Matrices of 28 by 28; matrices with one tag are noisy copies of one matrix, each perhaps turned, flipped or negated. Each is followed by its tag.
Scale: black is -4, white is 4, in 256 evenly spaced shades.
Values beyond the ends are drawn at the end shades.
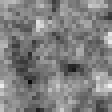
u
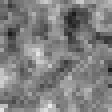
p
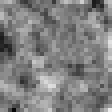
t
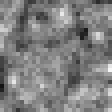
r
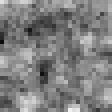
u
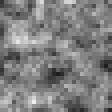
p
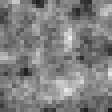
u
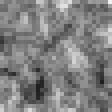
p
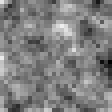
t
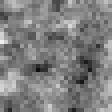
u
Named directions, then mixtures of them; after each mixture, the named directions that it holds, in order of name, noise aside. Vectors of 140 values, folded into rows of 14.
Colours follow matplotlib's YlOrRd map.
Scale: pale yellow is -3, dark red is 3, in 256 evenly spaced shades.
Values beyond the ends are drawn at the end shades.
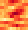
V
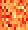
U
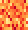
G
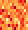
G, U.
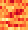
U, V.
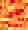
U, V.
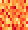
G.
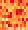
U, V.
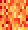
G, U.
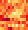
G, V.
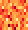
G, U.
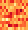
U, V.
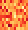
U.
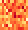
G, U.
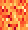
G, U.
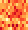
G, V.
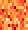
G, U.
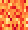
G.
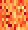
U.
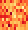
U.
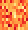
U.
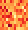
U.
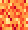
G.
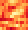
V.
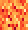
G, U.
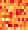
U, V.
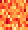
G.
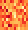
U.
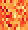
U.
